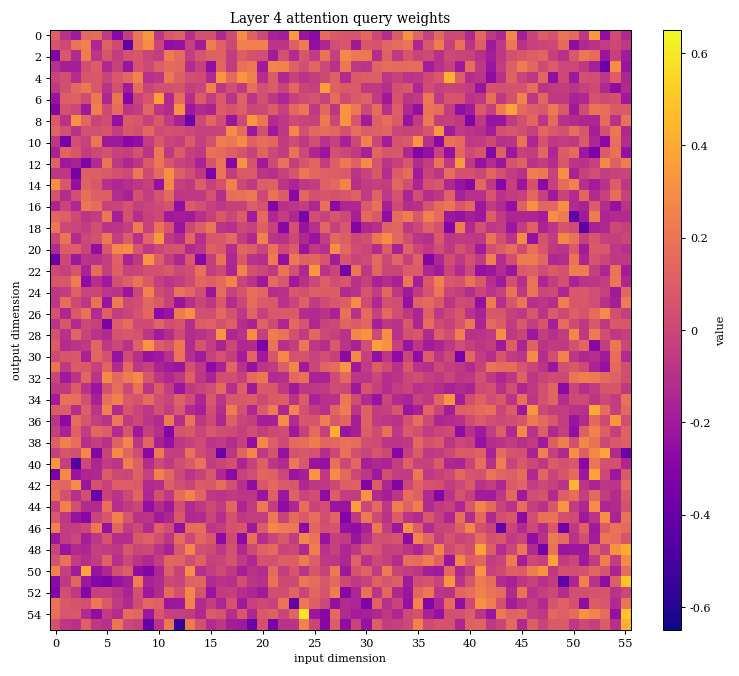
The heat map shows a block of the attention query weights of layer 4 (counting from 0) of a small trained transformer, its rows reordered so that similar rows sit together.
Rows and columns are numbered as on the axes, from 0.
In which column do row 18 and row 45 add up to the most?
39
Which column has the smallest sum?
51
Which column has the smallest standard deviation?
14
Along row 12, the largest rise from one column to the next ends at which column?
18
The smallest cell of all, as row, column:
55, 12
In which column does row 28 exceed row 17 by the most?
50
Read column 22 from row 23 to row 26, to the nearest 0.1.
0.1 -0.1 -0.1 0.1
